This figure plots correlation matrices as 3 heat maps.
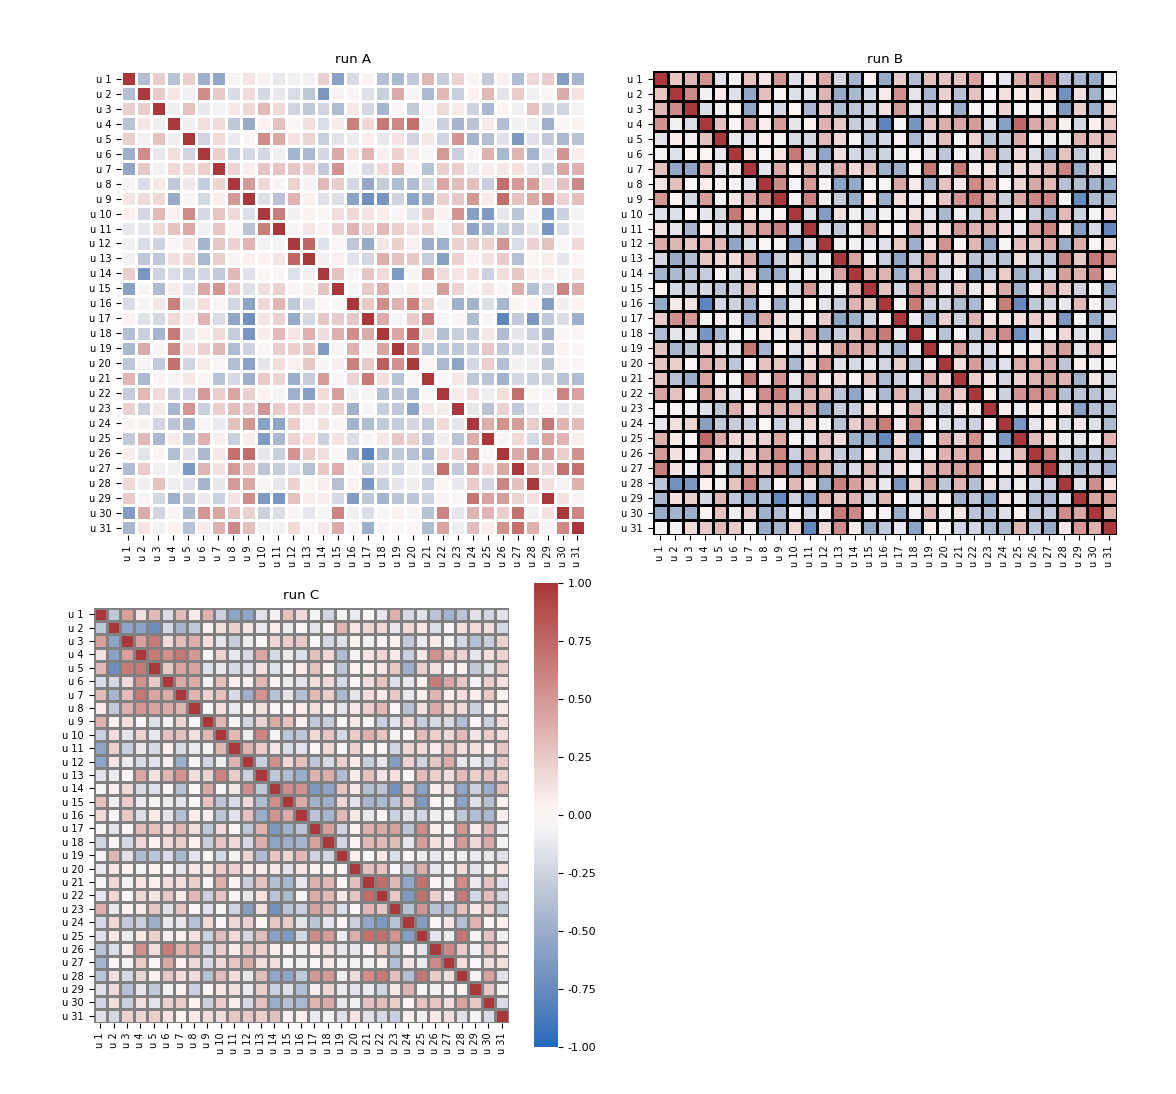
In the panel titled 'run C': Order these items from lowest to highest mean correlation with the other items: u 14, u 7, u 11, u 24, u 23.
u 24, u 14, u 23, u 11, u 7
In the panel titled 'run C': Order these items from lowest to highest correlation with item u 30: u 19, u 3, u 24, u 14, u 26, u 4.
u 14, u 3, u 19, u 24, u 4, u 26
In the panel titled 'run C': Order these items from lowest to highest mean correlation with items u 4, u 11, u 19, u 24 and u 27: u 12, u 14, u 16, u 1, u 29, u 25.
u 1, u 25, u 16, u 29, u 14, u 12
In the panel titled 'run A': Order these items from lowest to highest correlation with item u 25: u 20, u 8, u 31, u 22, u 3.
u 3, u 8, u 22, u 31, u 20
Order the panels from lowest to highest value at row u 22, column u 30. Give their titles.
run B, run C, run A
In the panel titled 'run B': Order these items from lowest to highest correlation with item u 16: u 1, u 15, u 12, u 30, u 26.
u 1, u 26, u 12, u 30, u 15
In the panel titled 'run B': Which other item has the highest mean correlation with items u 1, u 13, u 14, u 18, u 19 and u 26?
u 7
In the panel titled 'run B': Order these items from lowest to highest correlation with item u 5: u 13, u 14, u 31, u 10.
u 10, u 14, u 13, u 31
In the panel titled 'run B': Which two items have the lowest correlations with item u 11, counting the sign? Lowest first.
u 31, u 29
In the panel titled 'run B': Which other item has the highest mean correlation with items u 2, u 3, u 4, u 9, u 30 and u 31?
u 25
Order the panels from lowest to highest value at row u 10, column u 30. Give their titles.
run A, run B, run C
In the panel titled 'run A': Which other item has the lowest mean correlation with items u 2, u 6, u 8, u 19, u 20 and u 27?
u 1
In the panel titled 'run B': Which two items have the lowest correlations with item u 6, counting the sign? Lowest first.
u 12, u 27
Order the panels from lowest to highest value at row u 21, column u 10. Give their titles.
run B, run A, run C
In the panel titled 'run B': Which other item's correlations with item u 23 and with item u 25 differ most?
u 18
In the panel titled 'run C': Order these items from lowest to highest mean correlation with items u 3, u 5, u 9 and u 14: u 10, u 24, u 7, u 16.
u 24, u 10, u 7, u 16
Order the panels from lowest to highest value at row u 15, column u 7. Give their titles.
run C, run B, run A
